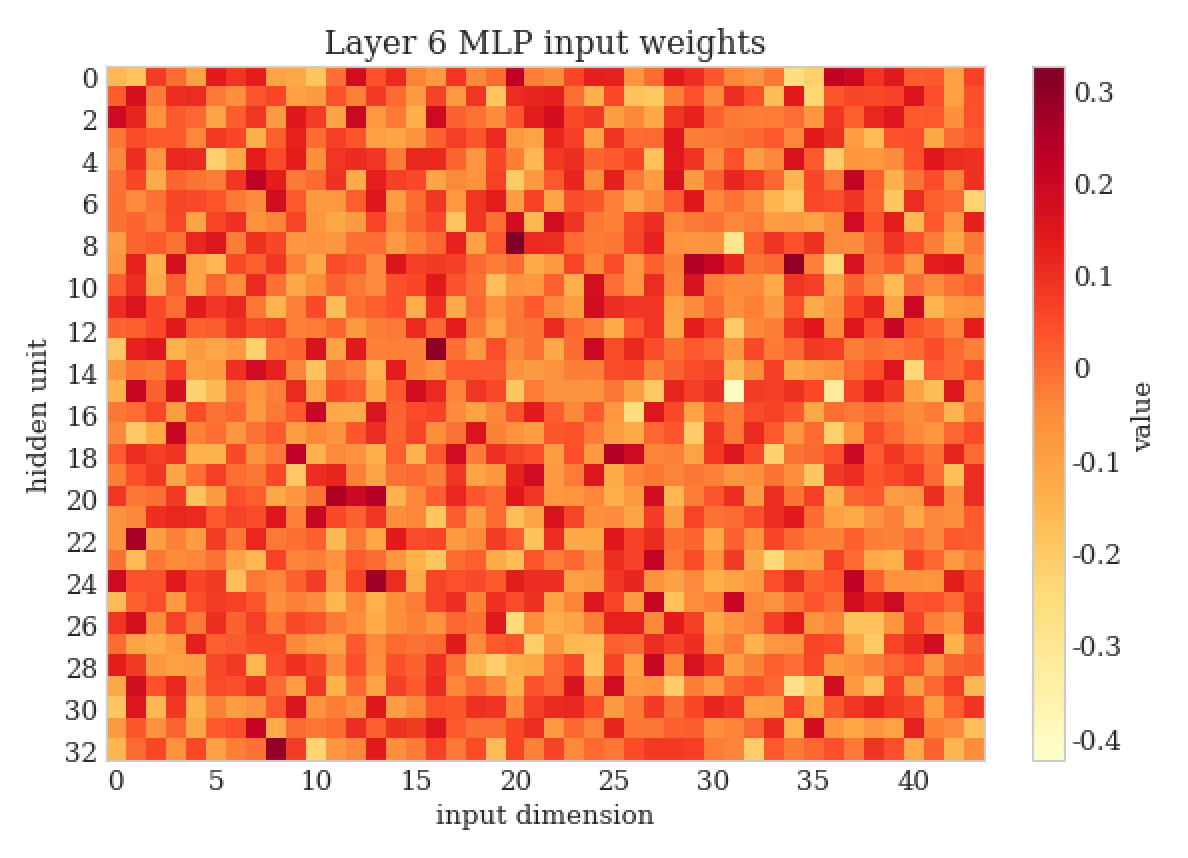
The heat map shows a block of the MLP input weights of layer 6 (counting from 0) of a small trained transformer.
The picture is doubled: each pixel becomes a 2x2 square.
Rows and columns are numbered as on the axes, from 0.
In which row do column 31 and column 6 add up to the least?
15
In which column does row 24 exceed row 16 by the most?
26
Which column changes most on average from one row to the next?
34
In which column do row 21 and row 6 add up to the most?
8
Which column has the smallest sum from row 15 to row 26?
36
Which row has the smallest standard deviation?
3
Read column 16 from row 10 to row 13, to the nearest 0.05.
0.15 0.1 0 0.3
